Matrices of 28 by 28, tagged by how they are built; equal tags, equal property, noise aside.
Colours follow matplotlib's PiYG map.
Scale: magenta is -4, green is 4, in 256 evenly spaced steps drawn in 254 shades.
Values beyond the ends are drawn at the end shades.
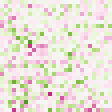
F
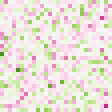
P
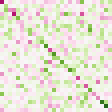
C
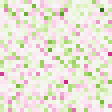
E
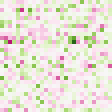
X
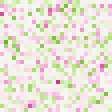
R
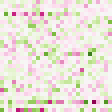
X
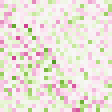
F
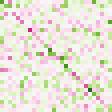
C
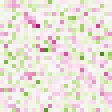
E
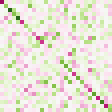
C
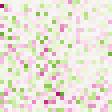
F
